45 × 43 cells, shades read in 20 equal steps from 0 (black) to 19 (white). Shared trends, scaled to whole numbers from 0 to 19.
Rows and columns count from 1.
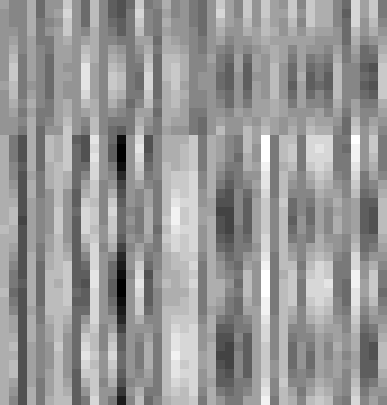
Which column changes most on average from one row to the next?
10
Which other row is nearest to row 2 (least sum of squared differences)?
1
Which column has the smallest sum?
14
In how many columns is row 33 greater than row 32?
5
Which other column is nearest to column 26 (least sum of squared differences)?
41
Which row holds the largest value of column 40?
16
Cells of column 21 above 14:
18
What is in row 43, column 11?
15
